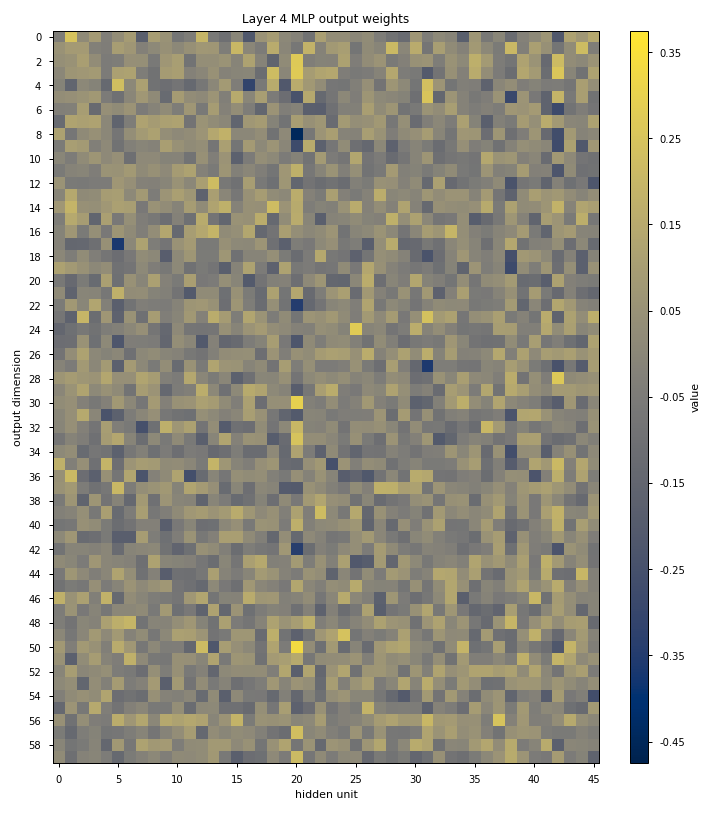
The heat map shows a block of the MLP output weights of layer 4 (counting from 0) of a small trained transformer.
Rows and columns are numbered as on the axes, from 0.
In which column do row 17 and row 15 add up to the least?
5
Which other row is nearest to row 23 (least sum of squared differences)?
26
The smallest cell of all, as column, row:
20, 8
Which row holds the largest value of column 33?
16
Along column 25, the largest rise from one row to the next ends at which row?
24
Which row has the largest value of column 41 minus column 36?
7
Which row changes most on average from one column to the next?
50
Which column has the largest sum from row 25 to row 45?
39
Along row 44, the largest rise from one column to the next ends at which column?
44
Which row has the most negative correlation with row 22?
33
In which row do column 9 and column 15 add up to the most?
56
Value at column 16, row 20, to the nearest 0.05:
-0.2
